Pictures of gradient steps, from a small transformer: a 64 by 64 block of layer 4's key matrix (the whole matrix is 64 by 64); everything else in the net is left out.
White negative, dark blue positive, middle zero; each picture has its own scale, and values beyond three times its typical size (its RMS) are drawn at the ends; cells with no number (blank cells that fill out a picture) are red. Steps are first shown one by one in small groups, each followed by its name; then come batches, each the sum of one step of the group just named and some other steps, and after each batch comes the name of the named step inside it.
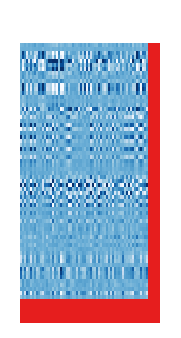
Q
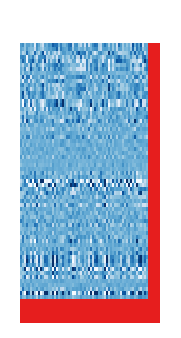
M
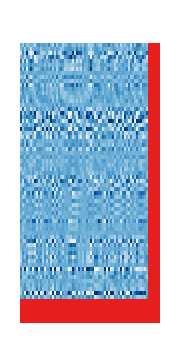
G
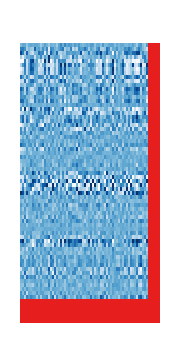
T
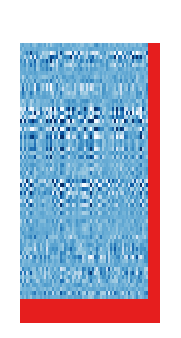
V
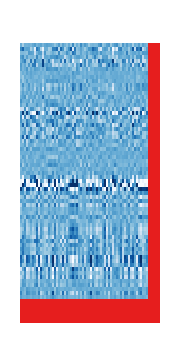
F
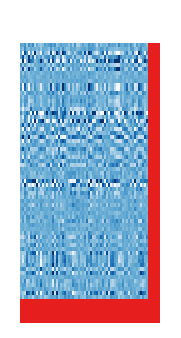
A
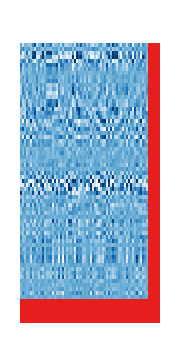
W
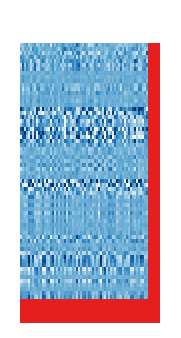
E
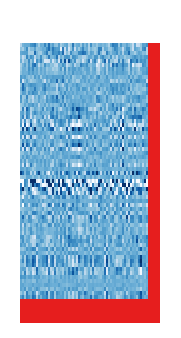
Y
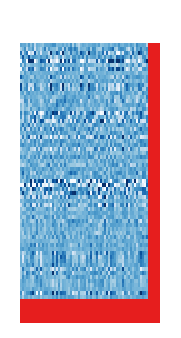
A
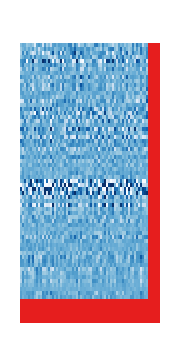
E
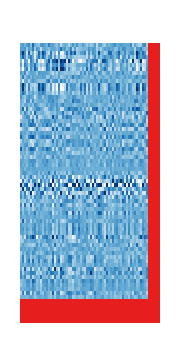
Q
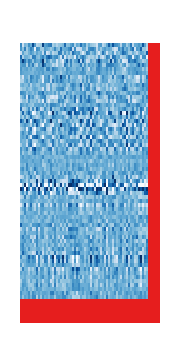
F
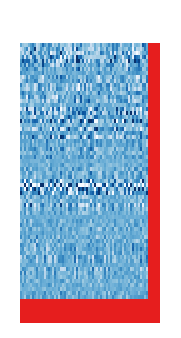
V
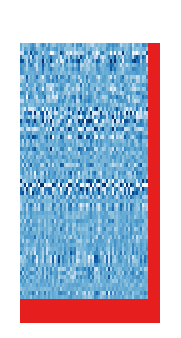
V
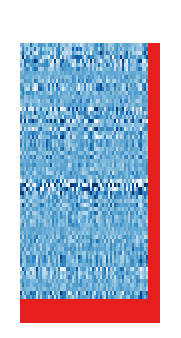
V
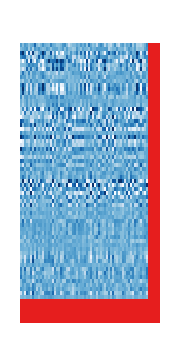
Q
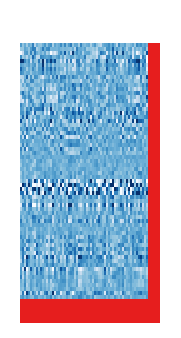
G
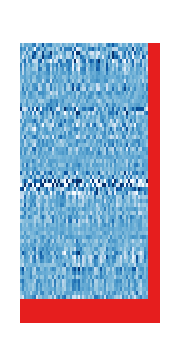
W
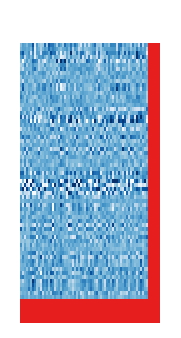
Y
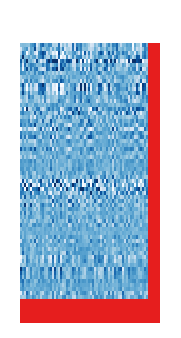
Q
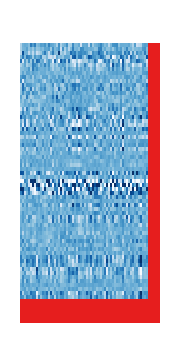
Y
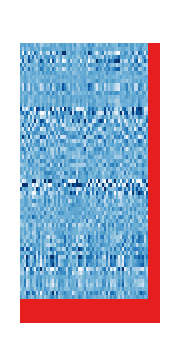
A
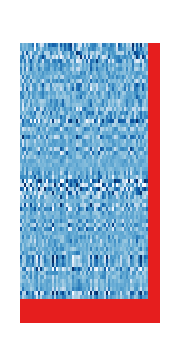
M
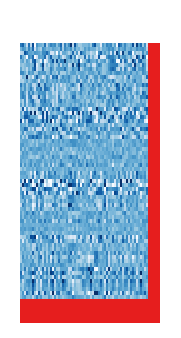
G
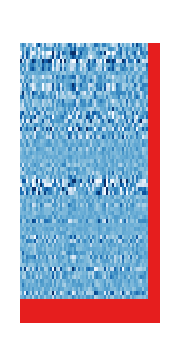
G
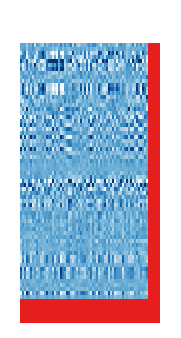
Q
